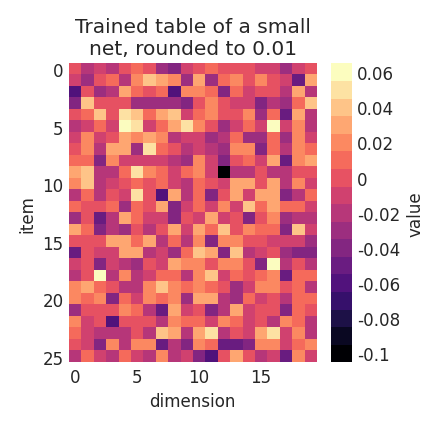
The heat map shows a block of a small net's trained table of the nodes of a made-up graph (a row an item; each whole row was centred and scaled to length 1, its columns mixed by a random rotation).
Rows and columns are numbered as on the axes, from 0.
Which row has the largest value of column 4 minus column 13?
5
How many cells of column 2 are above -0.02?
15
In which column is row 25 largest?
13
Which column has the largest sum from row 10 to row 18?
16
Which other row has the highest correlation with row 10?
8
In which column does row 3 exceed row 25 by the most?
11
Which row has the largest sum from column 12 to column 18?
12
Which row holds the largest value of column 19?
3
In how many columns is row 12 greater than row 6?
11
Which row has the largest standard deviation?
9
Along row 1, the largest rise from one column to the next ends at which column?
19
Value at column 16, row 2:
0
